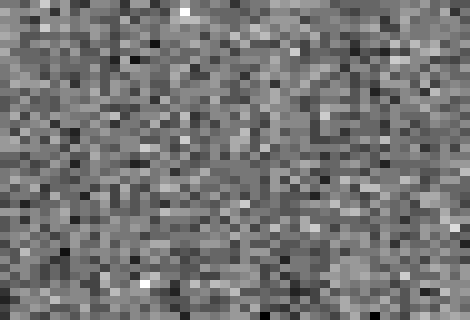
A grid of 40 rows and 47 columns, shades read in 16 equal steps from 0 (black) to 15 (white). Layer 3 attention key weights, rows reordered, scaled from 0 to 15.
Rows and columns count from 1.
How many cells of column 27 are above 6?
20
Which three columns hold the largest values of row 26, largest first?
25, 34, 43
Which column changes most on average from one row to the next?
15
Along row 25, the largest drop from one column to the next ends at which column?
12
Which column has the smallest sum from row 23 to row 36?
5
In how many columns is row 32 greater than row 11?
17
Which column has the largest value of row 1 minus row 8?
14
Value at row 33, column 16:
9
